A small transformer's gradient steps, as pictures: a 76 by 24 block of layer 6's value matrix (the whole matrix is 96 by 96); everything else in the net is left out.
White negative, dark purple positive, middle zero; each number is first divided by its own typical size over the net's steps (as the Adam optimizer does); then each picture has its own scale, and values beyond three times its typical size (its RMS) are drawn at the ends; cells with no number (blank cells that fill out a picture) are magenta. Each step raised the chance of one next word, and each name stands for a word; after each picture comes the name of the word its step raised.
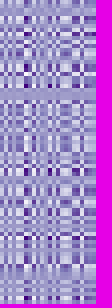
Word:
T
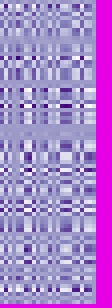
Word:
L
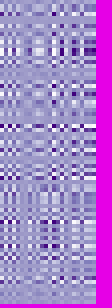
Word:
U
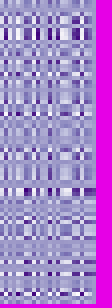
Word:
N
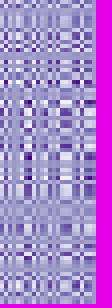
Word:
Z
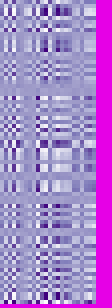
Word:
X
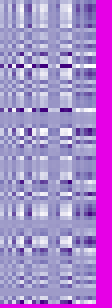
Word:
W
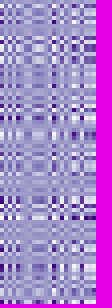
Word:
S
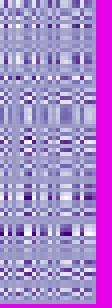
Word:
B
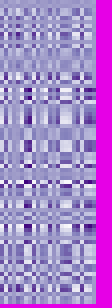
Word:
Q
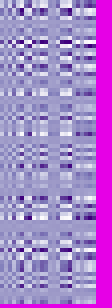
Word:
S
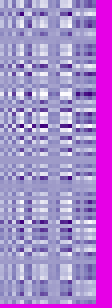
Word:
U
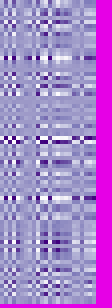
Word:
B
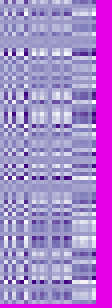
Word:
U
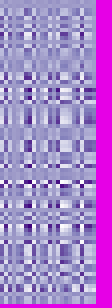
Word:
Q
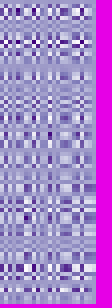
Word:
S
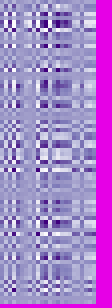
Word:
L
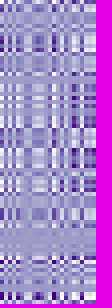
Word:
X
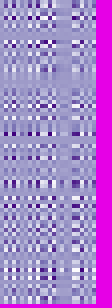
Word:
S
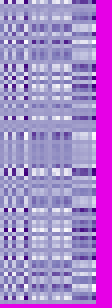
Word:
T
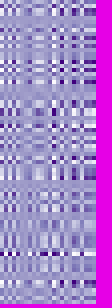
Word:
Z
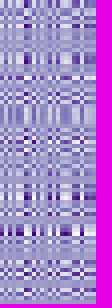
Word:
B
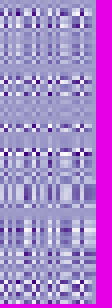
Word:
U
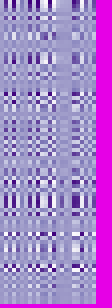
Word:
B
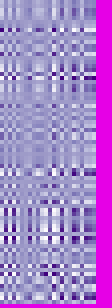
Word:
T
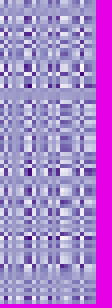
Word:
T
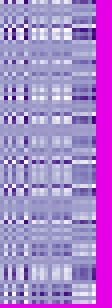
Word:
N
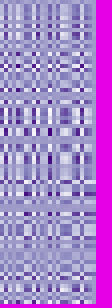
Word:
W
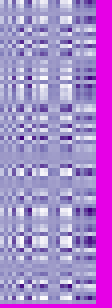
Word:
T
